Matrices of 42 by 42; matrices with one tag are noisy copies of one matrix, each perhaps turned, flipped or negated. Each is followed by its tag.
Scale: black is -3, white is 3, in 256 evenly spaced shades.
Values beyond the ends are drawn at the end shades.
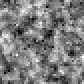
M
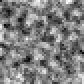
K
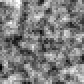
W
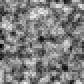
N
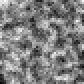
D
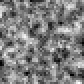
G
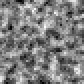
G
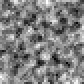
K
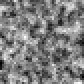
G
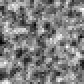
G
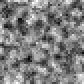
K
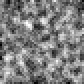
K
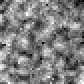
D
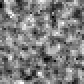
G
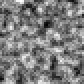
G
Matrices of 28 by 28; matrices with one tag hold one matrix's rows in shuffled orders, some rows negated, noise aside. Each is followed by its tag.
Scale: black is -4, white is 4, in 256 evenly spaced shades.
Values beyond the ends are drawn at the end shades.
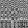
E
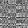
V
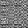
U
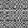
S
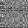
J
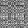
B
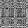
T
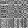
U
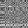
J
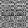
T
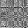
U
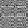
T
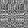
B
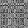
B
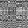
V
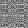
B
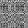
B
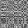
U
